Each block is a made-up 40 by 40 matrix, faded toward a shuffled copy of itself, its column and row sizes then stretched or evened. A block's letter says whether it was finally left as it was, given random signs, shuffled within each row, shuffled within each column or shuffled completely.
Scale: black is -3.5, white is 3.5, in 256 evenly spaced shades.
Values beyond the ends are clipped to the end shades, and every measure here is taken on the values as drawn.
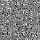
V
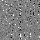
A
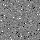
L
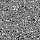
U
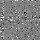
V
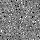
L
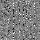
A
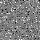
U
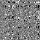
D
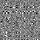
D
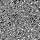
L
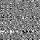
D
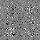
V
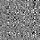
D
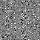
A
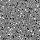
L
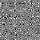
D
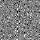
A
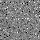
L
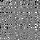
D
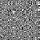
D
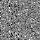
A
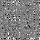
V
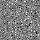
A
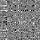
D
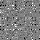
D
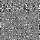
V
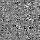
V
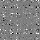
V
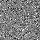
L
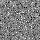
L
